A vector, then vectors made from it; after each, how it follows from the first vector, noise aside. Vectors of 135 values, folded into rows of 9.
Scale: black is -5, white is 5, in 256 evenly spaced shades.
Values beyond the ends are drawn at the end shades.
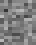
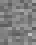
reversed, negated, shrunk.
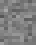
negated, shrunk.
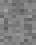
negated, shrunk.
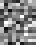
wrapped around, negated, scaled up.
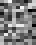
wrapped around, negated, scaled up.
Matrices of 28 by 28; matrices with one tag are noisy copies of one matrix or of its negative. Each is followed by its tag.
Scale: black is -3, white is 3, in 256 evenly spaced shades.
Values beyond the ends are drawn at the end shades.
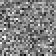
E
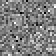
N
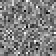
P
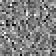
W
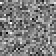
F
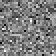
N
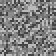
F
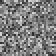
N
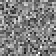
P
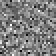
W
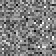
F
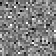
F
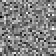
N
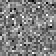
N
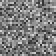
F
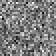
W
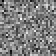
P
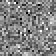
N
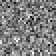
W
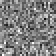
P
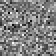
N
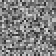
W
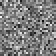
F
